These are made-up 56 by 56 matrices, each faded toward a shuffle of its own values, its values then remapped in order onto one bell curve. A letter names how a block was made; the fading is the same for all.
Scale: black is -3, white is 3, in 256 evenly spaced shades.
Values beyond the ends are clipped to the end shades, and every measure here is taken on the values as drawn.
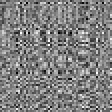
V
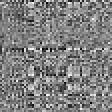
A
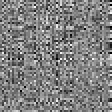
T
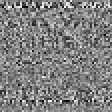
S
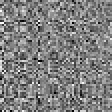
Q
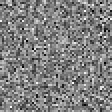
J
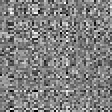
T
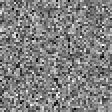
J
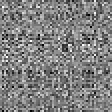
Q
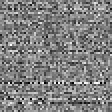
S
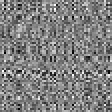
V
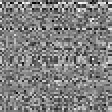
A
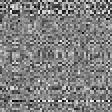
A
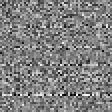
S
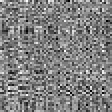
Q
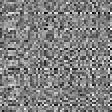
A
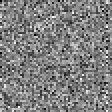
J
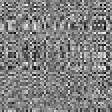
V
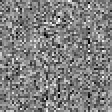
J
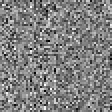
J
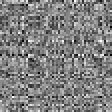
V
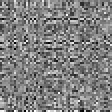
T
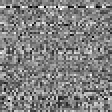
S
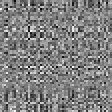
V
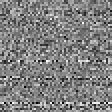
S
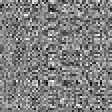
Q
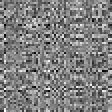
V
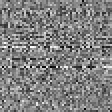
S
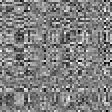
V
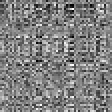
V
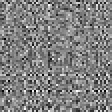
T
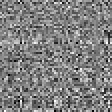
Q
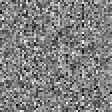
J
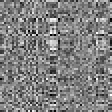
V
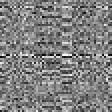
A
